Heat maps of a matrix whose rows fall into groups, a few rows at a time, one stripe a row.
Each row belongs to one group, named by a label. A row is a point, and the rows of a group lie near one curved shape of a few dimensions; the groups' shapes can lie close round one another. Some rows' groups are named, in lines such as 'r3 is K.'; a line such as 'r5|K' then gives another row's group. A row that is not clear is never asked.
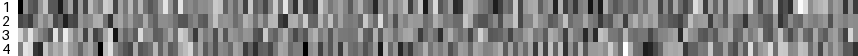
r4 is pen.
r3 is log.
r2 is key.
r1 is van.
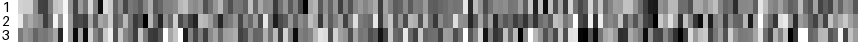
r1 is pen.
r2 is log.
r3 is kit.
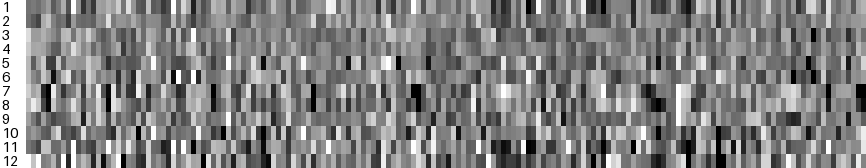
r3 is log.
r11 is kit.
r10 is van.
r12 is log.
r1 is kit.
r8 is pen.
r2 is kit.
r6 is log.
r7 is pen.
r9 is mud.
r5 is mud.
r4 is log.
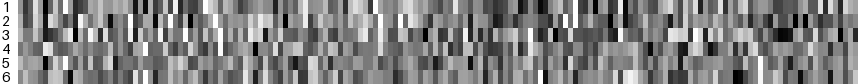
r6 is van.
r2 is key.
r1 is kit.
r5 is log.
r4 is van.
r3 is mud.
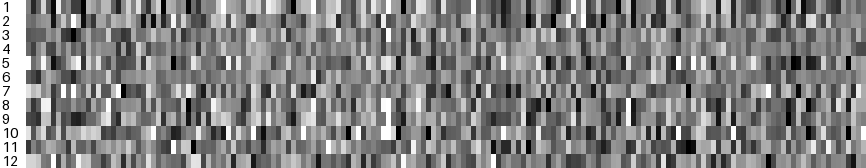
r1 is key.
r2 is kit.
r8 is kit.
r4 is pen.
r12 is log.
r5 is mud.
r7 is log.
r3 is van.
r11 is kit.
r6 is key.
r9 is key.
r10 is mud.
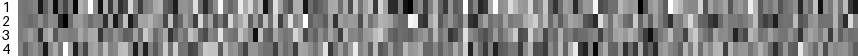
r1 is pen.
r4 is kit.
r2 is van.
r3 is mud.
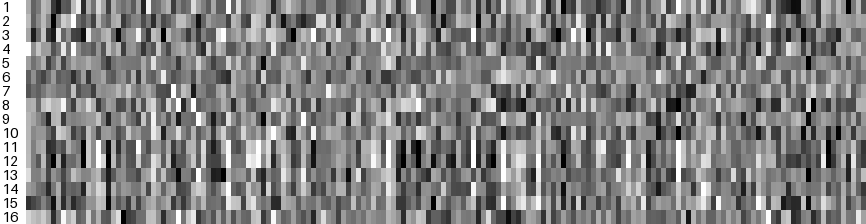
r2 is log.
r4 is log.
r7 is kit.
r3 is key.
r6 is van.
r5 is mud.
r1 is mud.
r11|pen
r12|pen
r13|mud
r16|log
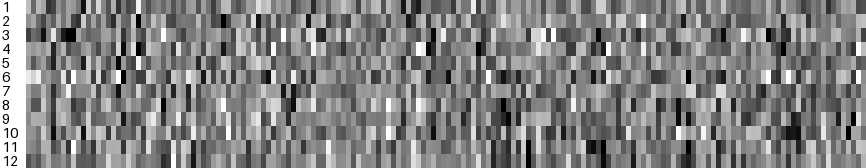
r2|van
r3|van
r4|van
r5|pen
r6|log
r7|log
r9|van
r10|mud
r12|kit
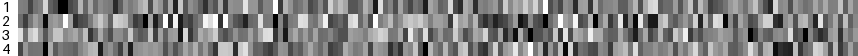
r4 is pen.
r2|kit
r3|log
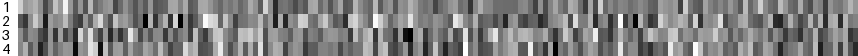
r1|log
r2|kit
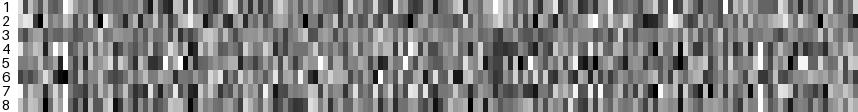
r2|pen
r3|kit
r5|kit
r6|van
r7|log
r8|log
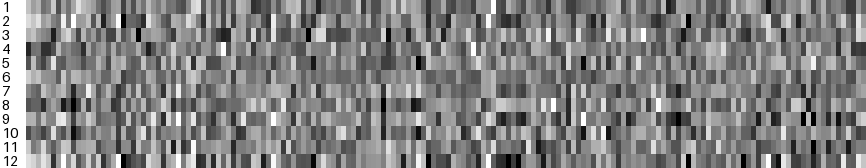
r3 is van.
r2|log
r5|van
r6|log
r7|key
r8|van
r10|van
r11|log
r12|log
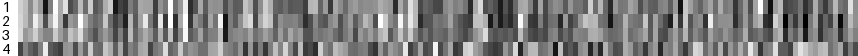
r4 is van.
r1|log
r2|log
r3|log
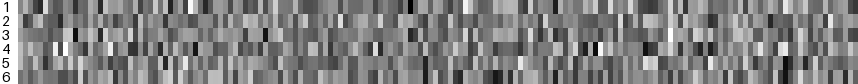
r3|mud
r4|log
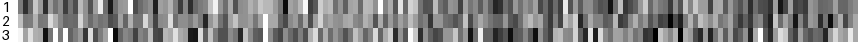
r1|key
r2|key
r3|log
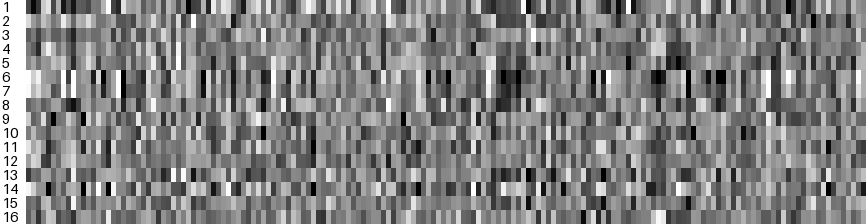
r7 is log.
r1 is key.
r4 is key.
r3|van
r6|log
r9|pen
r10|van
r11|pen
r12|pen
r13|kit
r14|pen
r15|kit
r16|key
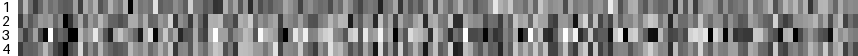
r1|van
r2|van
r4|van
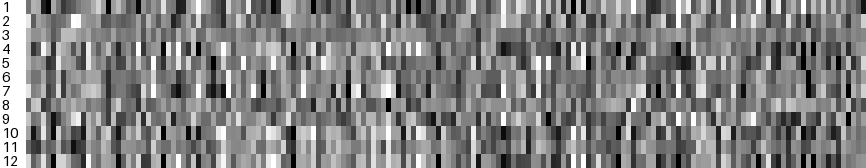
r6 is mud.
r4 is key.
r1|pen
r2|mud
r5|key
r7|mud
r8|pen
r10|key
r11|key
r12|key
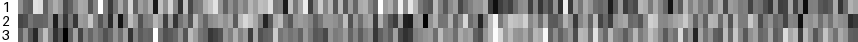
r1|key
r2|pen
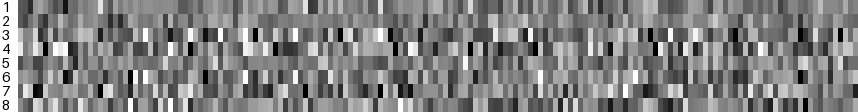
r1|key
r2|pen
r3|mud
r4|log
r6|van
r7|pen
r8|key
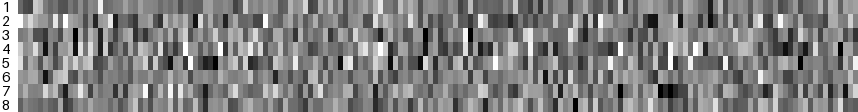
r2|log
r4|mud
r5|mud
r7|key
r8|van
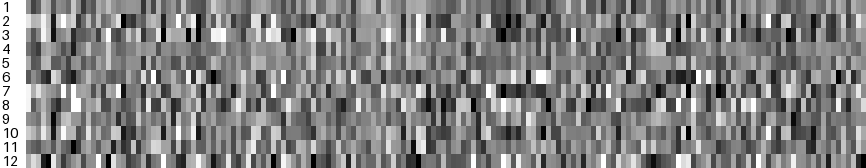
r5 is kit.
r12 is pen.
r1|kit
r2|log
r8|mud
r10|log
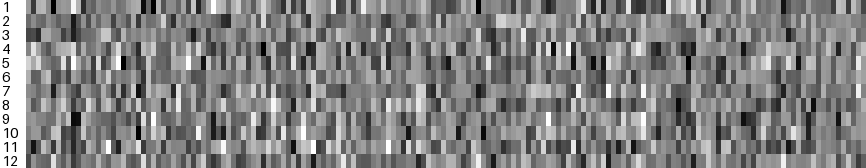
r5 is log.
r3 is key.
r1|kit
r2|van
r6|kit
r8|key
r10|van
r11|key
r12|van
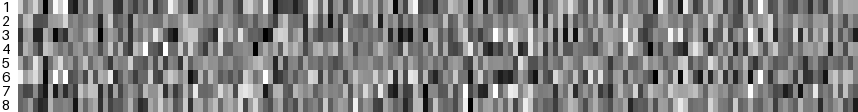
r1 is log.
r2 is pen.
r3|pen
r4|van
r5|log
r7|pen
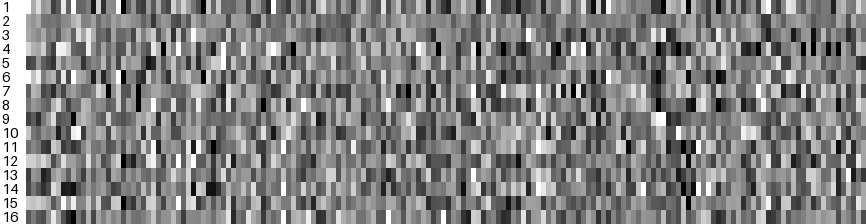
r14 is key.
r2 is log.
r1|log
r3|log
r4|key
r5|kit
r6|log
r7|pen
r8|van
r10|mud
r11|key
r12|log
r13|kit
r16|van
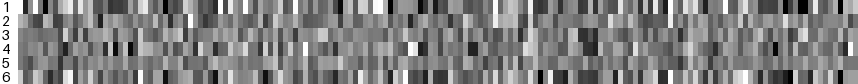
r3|kit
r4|van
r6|mud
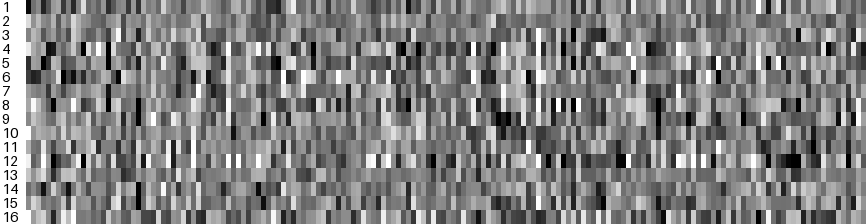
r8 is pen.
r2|log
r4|pen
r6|key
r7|mud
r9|van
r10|log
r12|mud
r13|log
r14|van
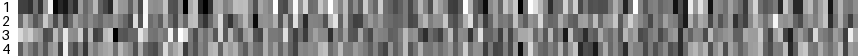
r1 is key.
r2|van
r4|kit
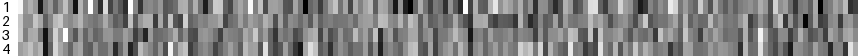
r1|pen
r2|log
